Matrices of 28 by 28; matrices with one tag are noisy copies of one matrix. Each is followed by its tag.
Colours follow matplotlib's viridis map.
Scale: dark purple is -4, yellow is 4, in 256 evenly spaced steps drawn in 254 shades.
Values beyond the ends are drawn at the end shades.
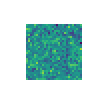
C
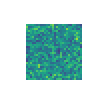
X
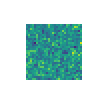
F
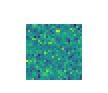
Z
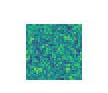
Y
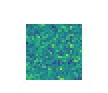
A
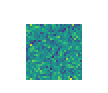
X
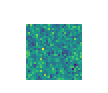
F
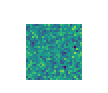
F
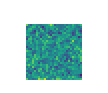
C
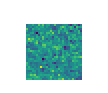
A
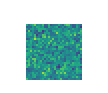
Z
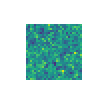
F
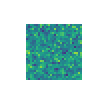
F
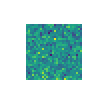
C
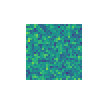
C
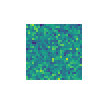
X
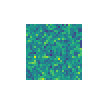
C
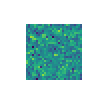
Z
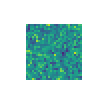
F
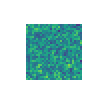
X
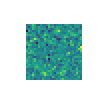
Z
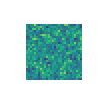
Z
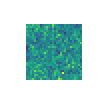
X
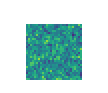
C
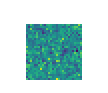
F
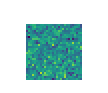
Z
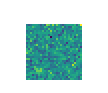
Y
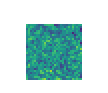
C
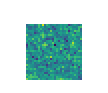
A
